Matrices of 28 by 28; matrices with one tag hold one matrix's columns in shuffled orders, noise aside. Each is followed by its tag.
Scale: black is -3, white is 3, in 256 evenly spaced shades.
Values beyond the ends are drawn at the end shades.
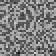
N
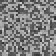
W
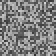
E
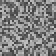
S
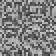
S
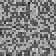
S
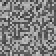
E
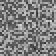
N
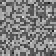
S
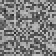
N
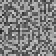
E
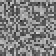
S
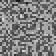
W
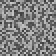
N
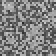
E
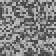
S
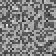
N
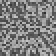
S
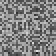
W
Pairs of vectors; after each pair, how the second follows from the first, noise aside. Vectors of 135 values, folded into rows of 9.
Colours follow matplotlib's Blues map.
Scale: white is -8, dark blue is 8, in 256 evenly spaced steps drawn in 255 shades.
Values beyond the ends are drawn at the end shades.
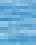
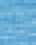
wrapped around, negated, shrunk.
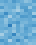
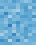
copied.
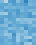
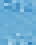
reversed, negated, partly zeroed.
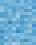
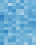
shuffled.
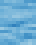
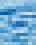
wrapped around, scaled up.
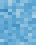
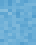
negated, shrunk.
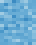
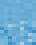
reversed, negated, partly zeroed.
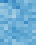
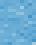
reversed, negated, partly zeroed.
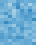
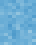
wrapped around, negated, shrunk.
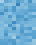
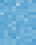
negated, shrunk.
